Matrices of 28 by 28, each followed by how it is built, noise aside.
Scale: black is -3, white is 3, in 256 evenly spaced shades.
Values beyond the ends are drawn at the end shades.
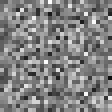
repeating rows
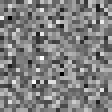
repeating rows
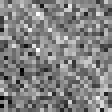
Toeplitz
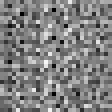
repeating rows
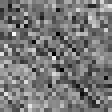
Toeplitz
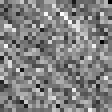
Toeplitz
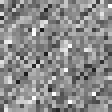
Hankel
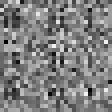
blocks
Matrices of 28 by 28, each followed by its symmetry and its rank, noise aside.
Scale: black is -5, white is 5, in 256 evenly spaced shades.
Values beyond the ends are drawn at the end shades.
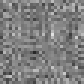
antisymmetric, rank six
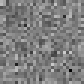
symmetric, rank six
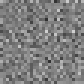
no symmetry, rank seven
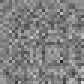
symmetric, rank five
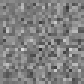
no symmetry, rank six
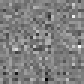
antisymmetric, rank six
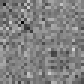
symmetric, rank six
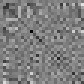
symmetric, rank six
